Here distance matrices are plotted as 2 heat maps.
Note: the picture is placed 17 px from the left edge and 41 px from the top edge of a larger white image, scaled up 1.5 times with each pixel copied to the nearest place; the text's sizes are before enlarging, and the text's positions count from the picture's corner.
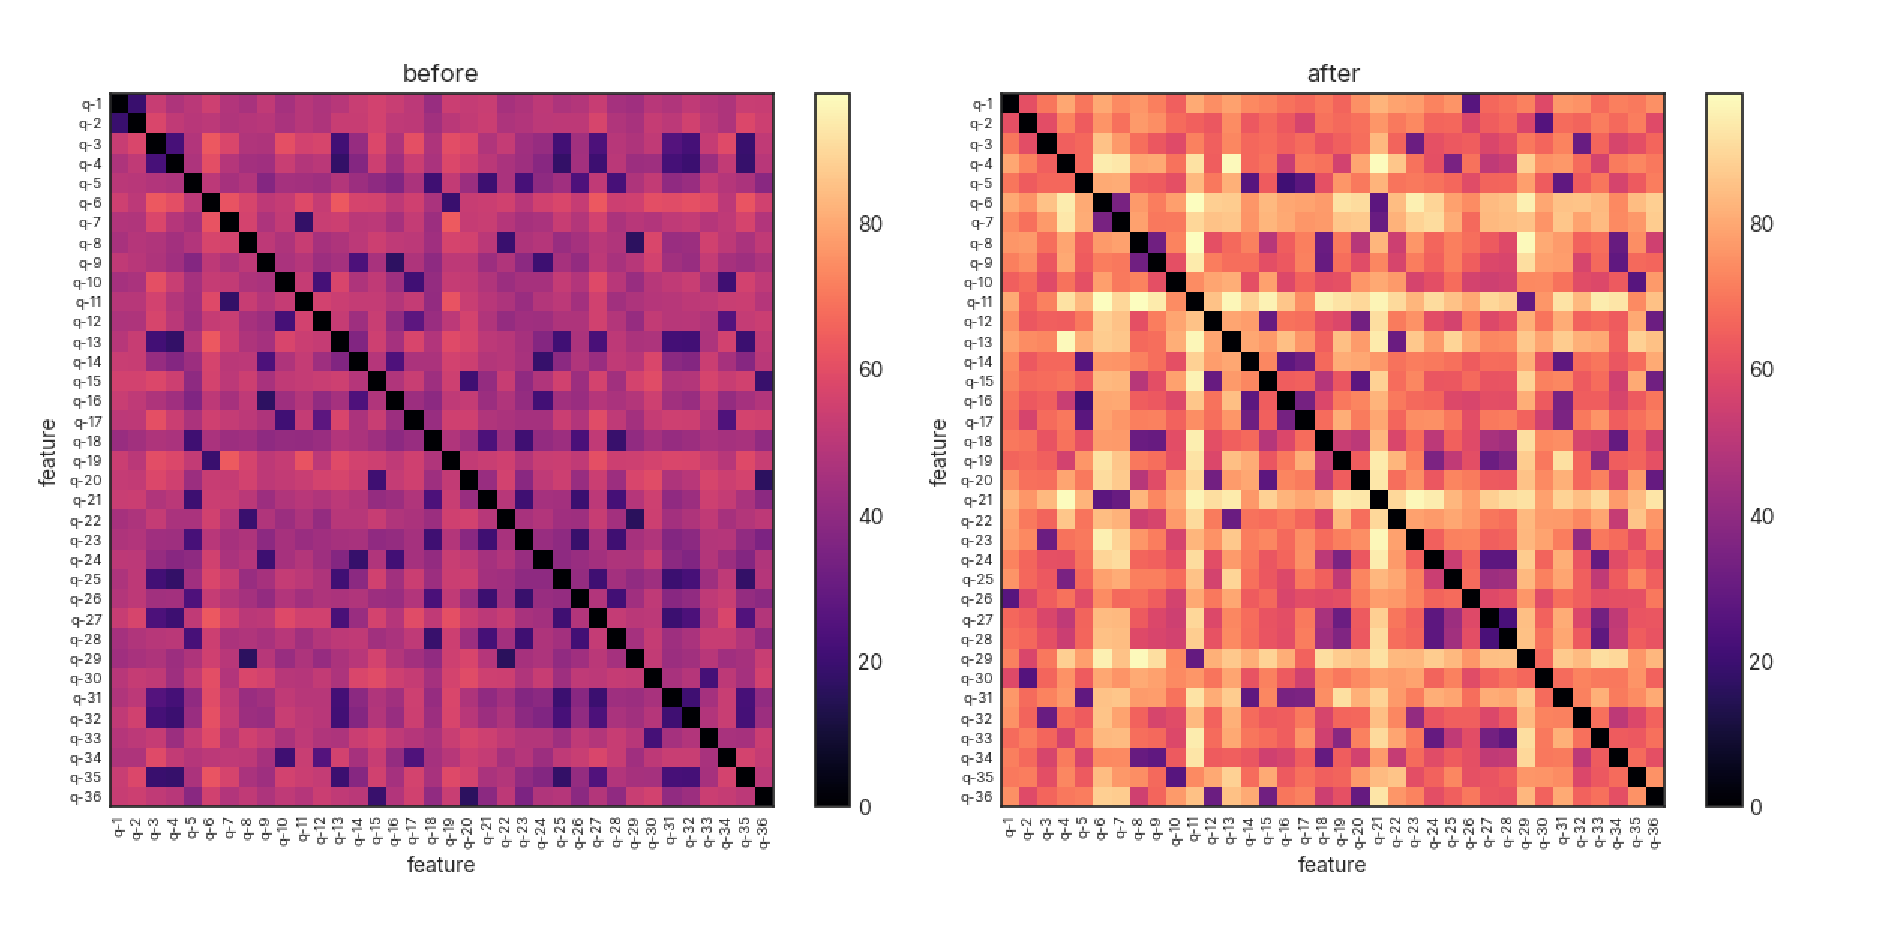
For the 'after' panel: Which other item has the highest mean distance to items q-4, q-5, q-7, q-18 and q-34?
q-11
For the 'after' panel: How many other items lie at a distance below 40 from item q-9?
3
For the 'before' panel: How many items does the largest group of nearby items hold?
8
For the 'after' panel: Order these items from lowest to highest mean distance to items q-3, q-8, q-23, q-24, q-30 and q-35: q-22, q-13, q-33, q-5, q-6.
q-33, q-5, q-22, q-13, q-6
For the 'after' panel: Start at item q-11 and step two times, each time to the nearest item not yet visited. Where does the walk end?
q-2
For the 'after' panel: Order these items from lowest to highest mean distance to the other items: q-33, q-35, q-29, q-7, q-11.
q-33, q-35, q-7, q-29, q-11
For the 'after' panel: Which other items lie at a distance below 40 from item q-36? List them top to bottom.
q-12, q-15, q-20
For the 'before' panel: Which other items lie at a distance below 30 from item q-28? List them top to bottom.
q-5, q-18, q-21, q-23, q-26
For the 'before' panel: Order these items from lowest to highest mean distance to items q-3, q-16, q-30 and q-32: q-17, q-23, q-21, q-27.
q-27, q-23, q-21, q-17
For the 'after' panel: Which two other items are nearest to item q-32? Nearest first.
q-3, q-23
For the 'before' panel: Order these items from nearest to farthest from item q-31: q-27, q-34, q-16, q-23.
q-27, q-23, q-16, q-34
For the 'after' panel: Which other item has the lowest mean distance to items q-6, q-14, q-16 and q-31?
q-5
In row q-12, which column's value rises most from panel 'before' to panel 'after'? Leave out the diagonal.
q-10
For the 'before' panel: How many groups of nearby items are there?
10
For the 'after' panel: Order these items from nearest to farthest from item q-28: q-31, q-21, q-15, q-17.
q-15, q-17, q-31, q-21
